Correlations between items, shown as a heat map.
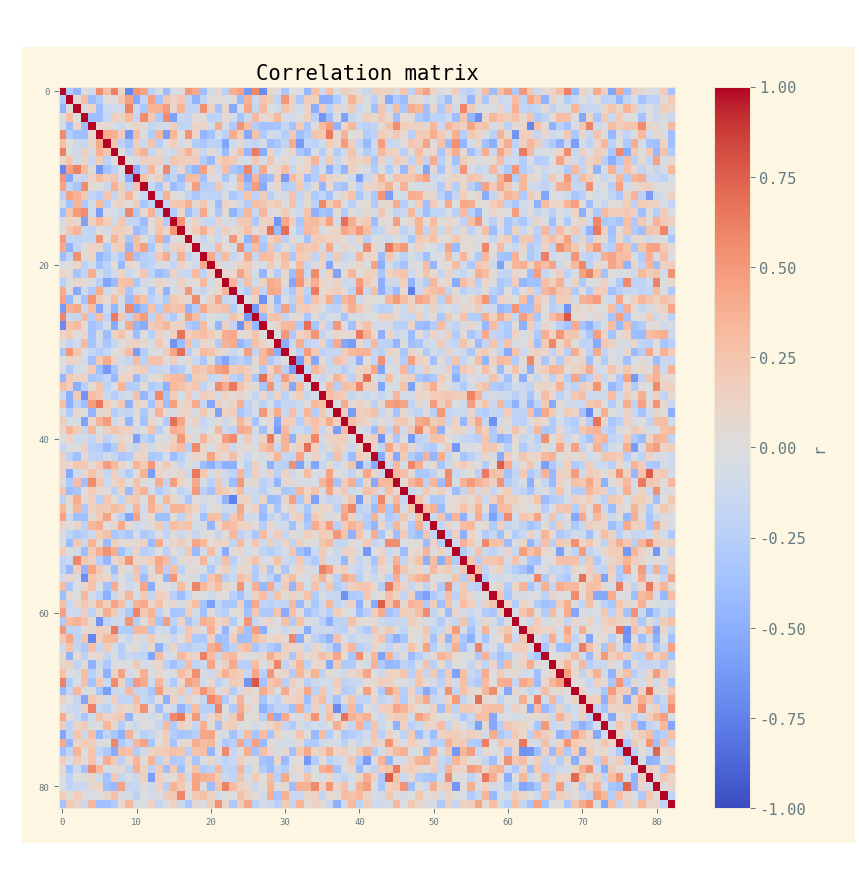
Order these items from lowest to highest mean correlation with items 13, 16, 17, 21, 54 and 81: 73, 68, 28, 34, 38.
73, 38, 34, 68, 28
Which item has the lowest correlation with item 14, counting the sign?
5
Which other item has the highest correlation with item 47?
43
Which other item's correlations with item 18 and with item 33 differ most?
27
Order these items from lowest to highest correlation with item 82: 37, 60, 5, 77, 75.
37, 5, 60, 75, 77
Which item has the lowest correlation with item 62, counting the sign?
76
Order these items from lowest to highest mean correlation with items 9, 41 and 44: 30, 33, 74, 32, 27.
32, 74, 27, 30, 33
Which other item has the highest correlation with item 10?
60
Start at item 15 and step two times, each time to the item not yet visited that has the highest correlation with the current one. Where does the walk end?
72
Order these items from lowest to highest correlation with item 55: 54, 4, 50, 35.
54, 50, 4, 35
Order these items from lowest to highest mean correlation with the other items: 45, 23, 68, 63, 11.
63, 23, 11, 68, 45
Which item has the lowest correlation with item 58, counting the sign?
38
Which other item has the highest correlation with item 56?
70
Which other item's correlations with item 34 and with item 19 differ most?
2
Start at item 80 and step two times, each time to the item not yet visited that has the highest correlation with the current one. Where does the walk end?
22
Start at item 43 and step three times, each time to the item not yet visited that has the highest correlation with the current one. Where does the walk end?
78
